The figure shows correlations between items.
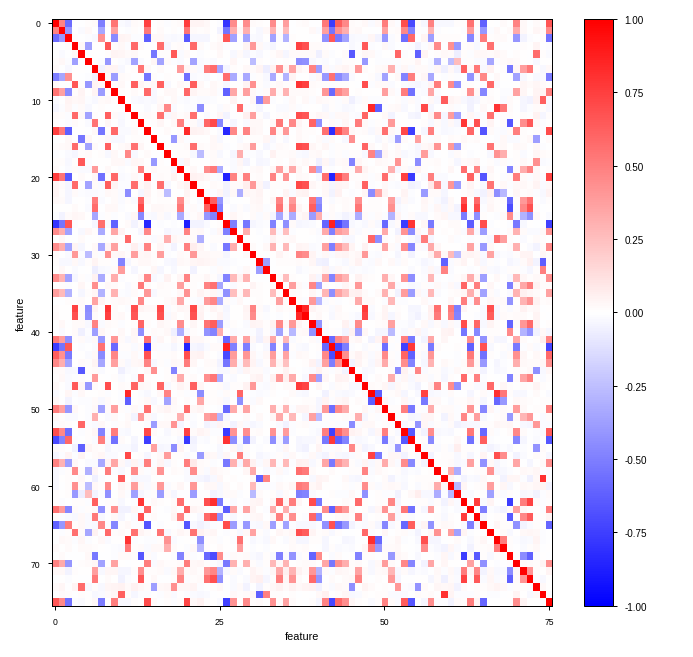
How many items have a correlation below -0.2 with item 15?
4
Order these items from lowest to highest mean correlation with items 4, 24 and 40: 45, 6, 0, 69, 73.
45, 69, 0, 6, 73
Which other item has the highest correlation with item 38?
37
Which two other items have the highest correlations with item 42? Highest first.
26, 54
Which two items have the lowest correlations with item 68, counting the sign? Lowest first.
49, 22
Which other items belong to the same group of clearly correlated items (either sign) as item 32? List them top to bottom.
10, 31, 59, 74
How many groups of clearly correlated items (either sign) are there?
6
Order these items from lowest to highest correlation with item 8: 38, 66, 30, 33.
33, 30, 66, 38
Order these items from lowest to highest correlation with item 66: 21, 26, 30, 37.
26, 30, 21, 37
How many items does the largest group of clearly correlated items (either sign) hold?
24
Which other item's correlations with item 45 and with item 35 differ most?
4
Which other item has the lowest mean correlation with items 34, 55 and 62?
69
